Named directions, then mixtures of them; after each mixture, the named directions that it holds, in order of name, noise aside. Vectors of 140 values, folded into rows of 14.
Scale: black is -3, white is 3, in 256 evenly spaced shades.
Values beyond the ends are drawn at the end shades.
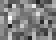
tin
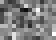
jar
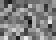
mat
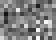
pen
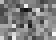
jar, pen.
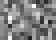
tin.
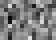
tin.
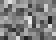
mat.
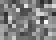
jar, pen, tin.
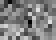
jar, mat.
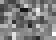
jar.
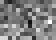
jar, mat, pen.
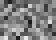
mat.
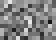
mat.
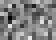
tin.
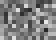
jar, pen, tin.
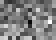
jar, mat, pen.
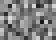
mat, pen, tin.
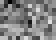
jar, mat.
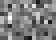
mat, tin.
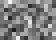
mat, tin.
